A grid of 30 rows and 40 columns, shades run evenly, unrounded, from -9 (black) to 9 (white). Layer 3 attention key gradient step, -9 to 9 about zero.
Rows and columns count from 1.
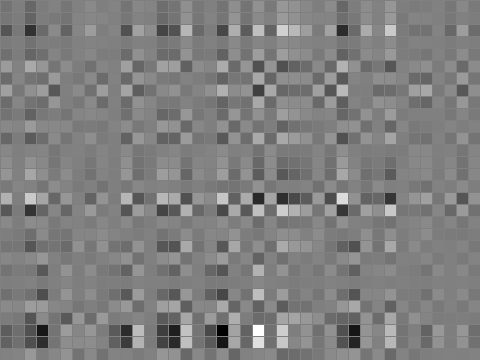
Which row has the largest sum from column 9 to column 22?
17
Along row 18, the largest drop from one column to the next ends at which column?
29
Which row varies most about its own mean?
28
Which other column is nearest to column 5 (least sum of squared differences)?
32
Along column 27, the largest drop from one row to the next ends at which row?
9
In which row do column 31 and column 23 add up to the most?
8
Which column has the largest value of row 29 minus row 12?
22
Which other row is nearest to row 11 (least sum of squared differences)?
30
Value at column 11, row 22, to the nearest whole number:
1
